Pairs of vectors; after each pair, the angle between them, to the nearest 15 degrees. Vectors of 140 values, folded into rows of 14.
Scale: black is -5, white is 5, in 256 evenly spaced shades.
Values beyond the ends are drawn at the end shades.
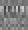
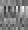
30 degrees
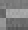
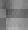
135 degrees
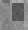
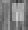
150 degrees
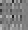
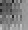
45 degrees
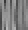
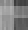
90 degrees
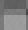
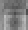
60 degrees
